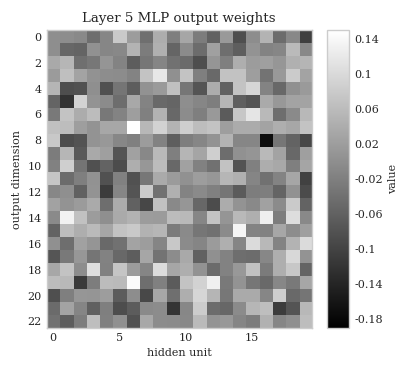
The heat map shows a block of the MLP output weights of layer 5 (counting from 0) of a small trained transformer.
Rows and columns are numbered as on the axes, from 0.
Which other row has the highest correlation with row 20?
9
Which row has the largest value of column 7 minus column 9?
21
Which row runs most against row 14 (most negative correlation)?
8
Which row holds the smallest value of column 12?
13
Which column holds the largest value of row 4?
15
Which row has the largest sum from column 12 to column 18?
14
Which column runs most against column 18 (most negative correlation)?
11
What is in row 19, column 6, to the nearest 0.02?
0.14
